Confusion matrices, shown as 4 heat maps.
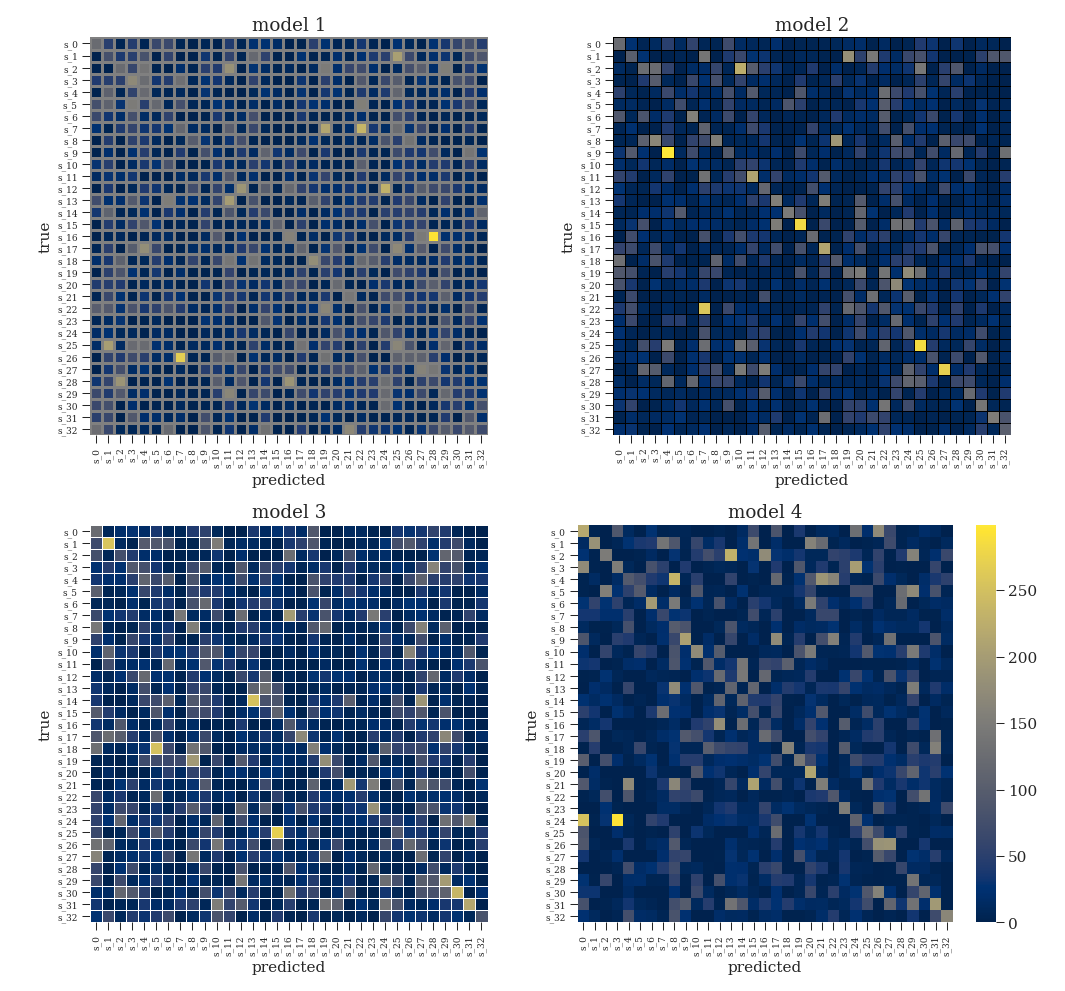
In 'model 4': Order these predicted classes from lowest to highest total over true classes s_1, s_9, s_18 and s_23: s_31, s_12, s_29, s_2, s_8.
s_2, s_29, s_12, s_8, s_31
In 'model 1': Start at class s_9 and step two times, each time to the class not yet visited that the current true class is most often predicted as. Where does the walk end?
s_3
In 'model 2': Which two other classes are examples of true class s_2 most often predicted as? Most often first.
s_10, s_25
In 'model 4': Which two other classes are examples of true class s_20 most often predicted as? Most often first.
s_29, s_10
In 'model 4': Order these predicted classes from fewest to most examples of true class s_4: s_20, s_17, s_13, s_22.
s_13, s_20, s_17, s_22
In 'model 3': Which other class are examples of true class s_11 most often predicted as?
s_6
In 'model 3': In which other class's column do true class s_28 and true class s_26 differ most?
s_10
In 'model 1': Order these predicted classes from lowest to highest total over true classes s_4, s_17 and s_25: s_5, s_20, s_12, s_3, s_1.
s_12, s_5, s_20, s_3, s_1
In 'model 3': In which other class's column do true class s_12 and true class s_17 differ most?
s_29
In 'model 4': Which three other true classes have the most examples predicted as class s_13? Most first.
s_2, s_31, s_8
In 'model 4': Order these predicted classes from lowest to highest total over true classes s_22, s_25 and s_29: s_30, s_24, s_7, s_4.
s_7, s_24, s_4, s_30
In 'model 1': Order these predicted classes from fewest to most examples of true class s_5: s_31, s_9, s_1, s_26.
s_9, s_26, s_31, s_1
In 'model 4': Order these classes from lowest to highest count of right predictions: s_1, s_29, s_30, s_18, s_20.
s_30, s_29, s_18, s_1, s_20
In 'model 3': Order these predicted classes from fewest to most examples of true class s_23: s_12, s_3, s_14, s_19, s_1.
s_1, s_19, s_3, s_14, s_12
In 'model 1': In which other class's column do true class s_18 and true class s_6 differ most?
s_11
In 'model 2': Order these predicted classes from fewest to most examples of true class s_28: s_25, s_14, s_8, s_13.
s_13, s_14, s_8, s_25
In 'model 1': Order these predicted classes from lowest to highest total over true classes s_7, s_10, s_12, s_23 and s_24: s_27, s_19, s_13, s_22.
s_13, s_27, s_19, s_22
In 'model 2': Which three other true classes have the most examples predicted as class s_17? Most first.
s_13, s_31, s_11
